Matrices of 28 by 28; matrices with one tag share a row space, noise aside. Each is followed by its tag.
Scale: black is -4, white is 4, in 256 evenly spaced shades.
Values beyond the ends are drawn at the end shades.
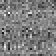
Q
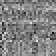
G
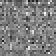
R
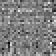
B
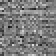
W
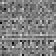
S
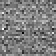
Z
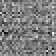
G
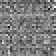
B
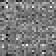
Z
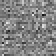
Z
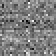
R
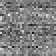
W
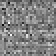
Q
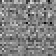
R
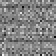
S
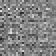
W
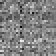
W
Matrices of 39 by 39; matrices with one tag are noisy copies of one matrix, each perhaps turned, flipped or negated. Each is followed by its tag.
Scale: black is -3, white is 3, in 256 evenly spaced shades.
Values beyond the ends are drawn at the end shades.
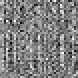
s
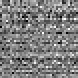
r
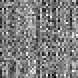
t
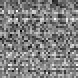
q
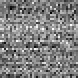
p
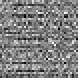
s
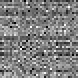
t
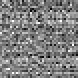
r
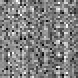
q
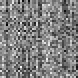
t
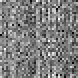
t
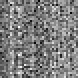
q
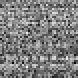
q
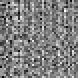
r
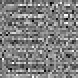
s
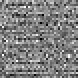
s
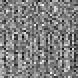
s
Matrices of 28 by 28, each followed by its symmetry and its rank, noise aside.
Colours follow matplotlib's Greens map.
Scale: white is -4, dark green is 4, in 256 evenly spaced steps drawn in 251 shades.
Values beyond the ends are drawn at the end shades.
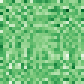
no symmetry, rank three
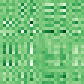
antisymmetric, rank two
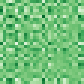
antisymmetric, rank two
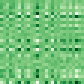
no symmetry, rank one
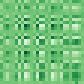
symmetric, rank one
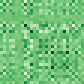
symmetric, rank three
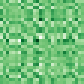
antisymmetric, rank two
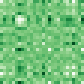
symmetric, rank two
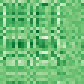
no symmetry, rank two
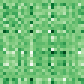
no symmetry, rank two
